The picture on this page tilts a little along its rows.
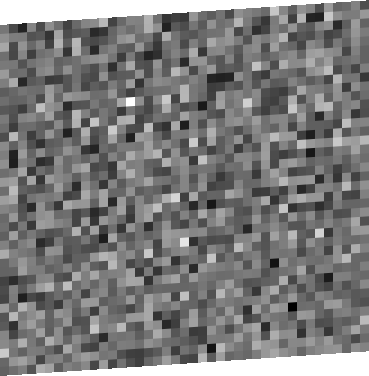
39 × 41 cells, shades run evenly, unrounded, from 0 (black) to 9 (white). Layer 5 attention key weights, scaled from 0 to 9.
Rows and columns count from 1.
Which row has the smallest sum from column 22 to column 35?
8
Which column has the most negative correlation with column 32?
19
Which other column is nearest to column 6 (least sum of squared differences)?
28
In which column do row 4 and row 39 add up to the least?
11
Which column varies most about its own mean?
15
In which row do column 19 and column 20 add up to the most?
21
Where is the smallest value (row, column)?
34, 33
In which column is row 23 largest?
32
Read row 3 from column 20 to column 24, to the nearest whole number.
4 3 3 4 4
